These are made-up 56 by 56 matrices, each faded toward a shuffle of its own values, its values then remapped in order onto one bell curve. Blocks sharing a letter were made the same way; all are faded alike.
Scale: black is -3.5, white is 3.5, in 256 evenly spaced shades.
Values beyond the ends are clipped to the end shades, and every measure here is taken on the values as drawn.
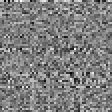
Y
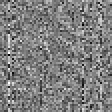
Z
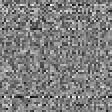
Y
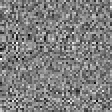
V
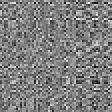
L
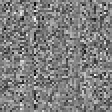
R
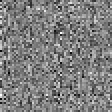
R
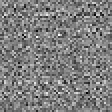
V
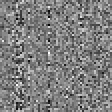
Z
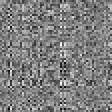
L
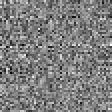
V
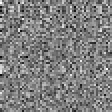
V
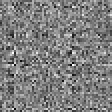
V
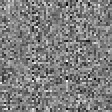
R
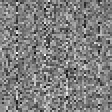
Z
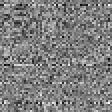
Y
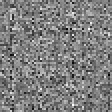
R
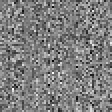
Z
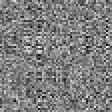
V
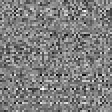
Y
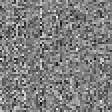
R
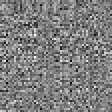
V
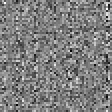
R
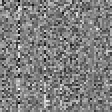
R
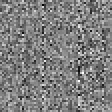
Z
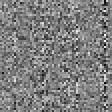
Z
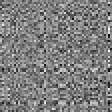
L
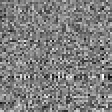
Y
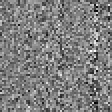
Z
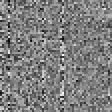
R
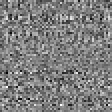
Y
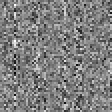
Z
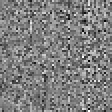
R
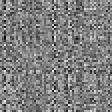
L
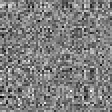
V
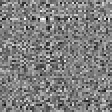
Y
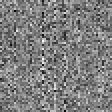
Z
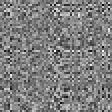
L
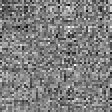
V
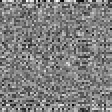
Y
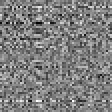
Y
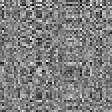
L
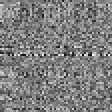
Y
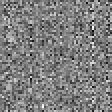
R
